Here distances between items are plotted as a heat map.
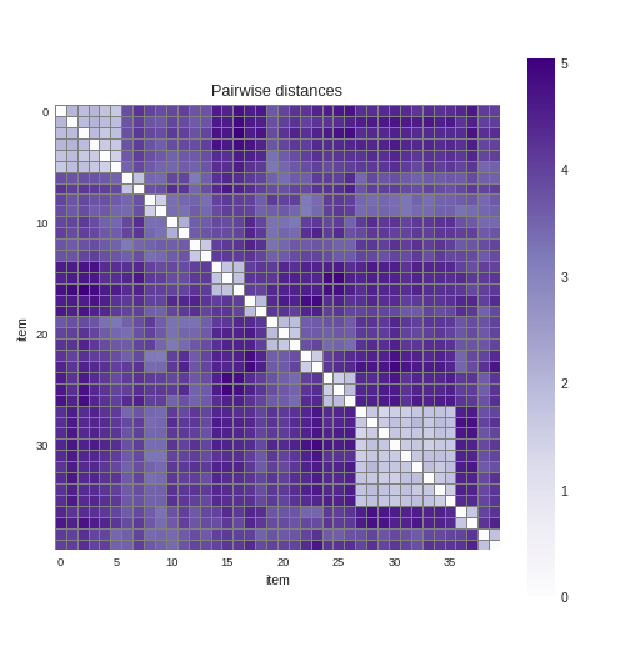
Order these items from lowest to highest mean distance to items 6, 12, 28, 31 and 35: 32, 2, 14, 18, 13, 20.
32, 13, 20, 18, 2, 14
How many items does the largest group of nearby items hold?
9
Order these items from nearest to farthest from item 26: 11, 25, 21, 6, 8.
25, 21, 11, 8, 6
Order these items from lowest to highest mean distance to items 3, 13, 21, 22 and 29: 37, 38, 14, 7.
38, 7, 37, 14
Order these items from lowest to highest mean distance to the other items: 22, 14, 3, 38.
38, 3, 22, 14
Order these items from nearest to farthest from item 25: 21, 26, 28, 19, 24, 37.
24, 26, 21, 19, 37, 28
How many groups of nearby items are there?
13
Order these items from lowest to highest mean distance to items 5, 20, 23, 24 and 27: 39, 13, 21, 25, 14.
21, 25, 13, 39, 14
